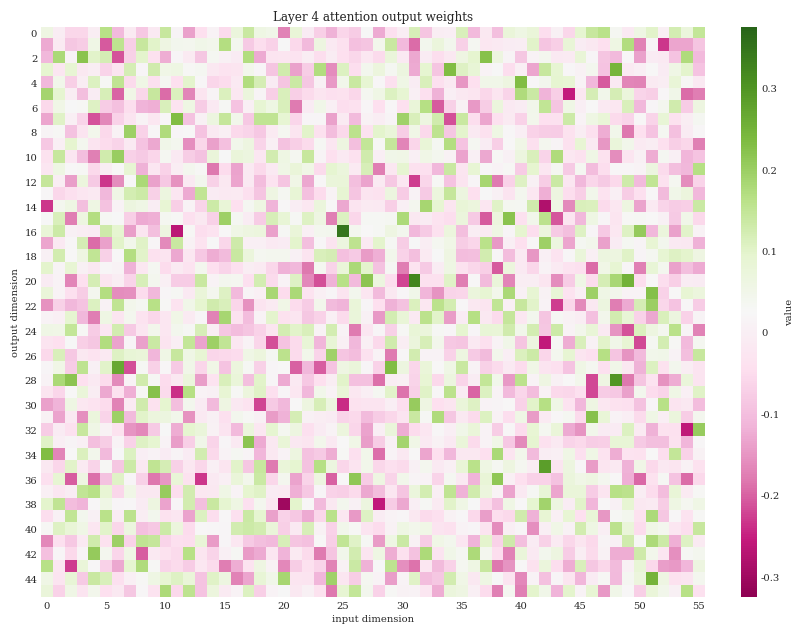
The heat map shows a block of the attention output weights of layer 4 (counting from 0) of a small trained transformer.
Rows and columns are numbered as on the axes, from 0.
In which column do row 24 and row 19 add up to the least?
55
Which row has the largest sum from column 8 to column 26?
40
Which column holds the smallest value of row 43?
2
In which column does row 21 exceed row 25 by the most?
19
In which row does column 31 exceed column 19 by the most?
20
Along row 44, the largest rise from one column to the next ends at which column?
24
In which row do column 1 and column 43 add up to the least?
22
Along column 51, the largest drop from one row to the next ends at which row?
23
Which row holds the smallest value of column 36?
29
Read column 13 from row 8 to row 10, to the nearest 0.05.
-0.1 -0.05 -0.1
